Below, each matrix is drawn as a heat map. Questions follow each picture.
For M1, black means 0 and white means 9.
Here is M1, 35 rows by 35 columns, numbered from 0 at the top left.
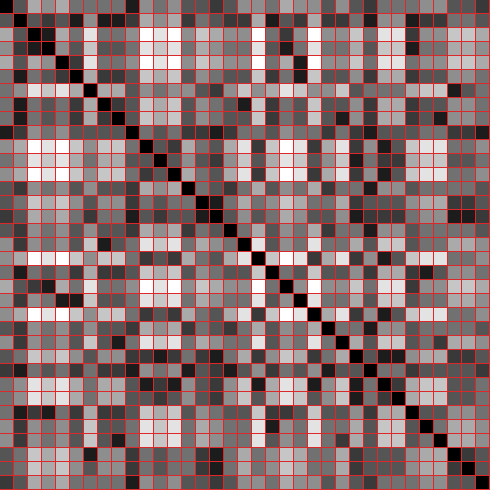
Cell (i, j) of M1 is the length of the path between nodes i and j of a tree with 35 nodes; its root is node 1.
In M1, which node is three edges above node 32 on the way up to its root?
26
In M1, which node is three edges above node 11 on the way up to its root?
9
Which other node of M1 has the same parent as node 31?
24
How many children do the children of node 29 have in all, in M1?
2
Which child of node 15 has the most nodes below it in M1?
25
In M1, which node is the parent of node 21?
5
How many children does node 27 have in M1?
4
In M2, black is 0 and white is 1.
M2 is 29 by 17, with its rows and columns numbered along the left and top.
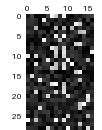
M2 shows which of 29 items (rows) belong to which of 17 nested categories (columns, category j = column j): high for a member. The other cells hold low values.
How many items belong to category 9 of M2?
12
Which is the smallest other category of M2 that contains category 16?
7
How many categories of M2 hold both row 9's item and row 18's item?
1
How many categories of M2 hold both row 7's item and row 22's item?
1
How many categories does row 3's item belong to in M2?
4
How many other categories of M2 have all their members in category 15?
2
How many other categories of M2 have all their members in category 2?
2
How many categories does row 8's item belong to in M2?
3
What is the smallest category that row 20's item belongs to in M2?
5
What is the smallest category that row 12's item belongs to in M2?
11
